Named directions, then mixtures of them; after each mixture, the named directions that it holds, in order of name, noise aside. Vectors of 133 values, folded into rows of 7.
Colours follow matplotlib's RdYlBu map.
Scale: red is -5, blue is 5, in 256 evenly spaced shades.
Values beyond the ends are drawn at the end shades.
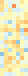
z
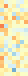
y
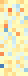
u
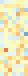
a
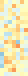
y, z.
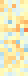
z.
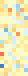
u.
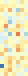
a, u, z.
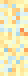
a, y, z.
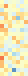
y.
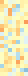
u, y, z.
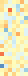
u.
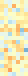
a, z.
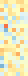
u, y.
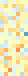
a.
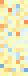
u, y, z.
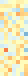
a.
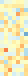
a.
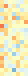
y.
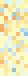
a, y.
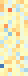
u, z.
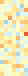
a, z.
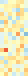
a.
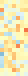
y, z.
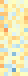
a, y.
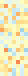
a, y, z.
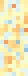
z.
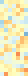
a, y, z.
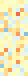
a, u.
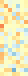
u, y.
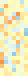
a, y, z.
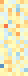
u, z.
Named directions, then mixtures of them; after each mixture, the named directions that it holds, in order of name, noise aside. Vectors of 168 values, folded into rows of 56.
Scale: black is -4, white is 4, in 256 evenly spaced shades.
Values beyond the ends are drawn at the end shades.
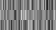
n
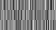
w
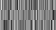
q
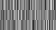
w.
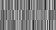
w.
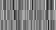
n, w.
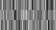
n, w.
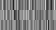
n, w.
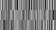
q, w.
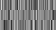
q.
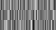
q, w.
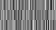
w.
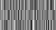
q, w.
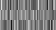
n, q.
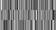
q.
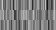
n, w.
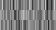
n, w.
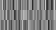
n, w.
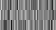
n, q.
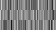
n, q.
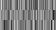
q.
